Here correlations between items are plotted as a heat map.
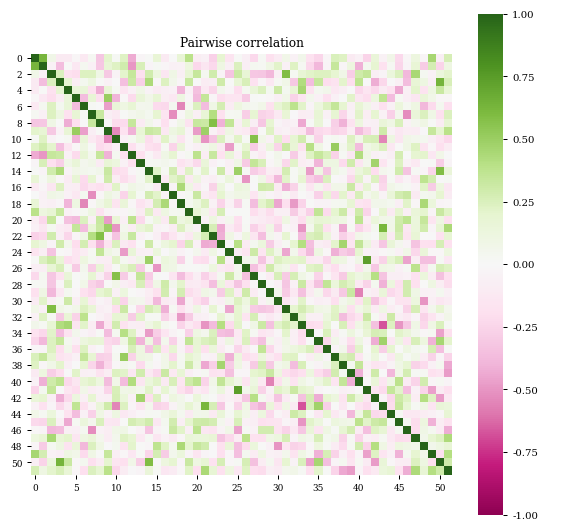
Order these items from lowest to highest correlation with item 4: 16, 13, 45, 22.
45, 22, 16, 13
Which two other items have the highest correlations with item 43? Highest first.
21, 35
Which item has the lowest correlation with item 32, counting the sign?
18
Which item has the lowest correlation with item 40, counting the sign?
29
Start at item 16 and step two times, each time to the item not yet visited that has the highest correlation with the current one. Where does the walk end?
48
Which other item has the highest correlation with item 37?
11
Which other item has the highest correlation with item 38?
23
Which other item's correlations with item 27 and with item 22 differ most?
10
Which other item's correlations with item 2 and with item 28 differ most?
31
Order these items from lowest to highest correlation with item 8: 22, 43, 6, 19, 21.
19, 6, 43, 21, 22
